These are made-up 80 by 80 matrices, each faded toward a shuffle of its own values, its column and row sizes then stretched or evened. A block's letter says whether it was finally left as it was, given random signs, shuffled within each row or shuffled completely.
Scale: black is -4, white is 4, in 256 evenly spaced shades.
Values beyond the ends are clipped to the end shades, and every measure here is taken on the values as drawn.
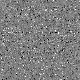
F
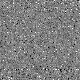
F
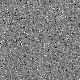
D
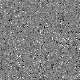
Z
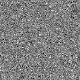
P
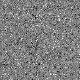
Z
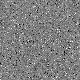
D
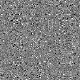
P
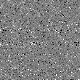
F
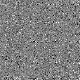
Z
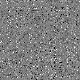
Z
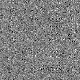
P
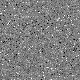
D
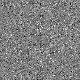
Z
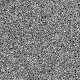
D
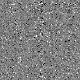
P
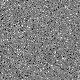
D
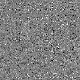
P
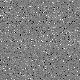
F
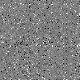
P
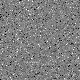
D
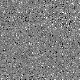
P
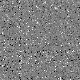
Z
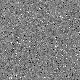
D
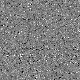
F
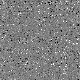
Z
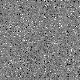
Z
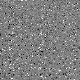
Z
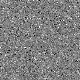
F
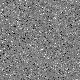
D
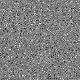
F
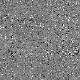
P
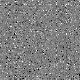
P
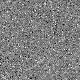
D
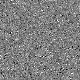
F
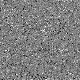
F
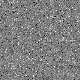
D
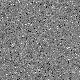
D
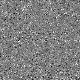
F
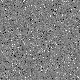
D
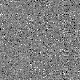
P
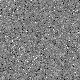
D
